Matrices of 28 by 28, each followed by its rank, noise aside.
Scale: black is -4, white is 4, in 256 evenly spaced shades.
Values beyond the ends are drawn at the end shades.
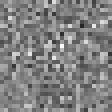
six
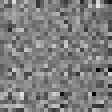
five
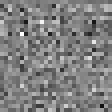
six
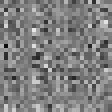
four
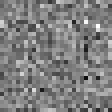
six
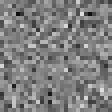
seven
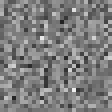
seven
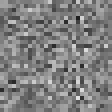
five
